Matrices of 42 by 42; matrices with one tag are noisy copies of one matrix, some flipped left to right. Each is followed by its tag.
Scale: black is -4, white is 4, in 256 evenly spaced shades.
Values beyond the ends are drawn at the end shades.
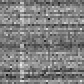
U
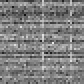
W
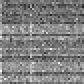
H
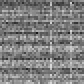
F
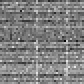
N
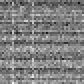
F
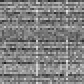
N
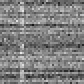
U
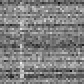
U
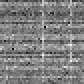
W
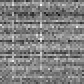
W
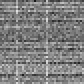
N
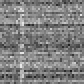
U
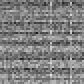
F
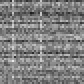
W
